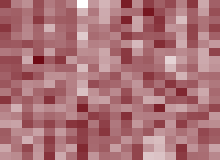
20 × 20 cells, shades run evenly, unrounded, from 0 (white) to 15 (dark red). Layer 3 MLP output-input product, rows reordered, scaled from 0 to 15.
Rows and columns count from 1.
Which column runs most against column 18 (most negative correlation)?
8
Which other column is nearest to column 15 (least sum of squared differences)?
14
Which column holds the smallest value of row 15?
20
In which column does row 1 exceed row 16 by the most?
1
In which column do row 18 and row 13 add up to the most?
5
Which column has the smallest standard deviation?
11
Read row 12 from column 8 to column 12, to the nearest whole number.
4 7 9 7 11
